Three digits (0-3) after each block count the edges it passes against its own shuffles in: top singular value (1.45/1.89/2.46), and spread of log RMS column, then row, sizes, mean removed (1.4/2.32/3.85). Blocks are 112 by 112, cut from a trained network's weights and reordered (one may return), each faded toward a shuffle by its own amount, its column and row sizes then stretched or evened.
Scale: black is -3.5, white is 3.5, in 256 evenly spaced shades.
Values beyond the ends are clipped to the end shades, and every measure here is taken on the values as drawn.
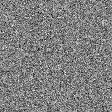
0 0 0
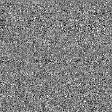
0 1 2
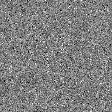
0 1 0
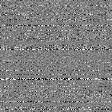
1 0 3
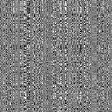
3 3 1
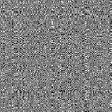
3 2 2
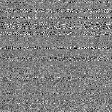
0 1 3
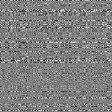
3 1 3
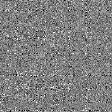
0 2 2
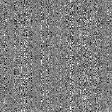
0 3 1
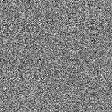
2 0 1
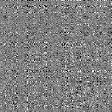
2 2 2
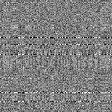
3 0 2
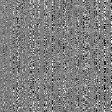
2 3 1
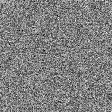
0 0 0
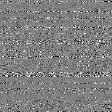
0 1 3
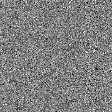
0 1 1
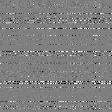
2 1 3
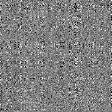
1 2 2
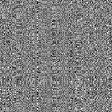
3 2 1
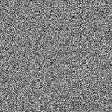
2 1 0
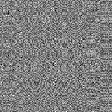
3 1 1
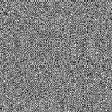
3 1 0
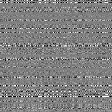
3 0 3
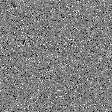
0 0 1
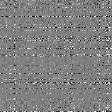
1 2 3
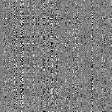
2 3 1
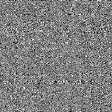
1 1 2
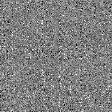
0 2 1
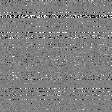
2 1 3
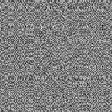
3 0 1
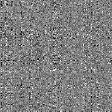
1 2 2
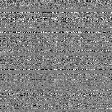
1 0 3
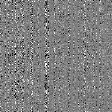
1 3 1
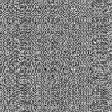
3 1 1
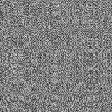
3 0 1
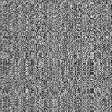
3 2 1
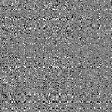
3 2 2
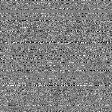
0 0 3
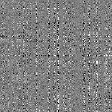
1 3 2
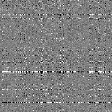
3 2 2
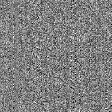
1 2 0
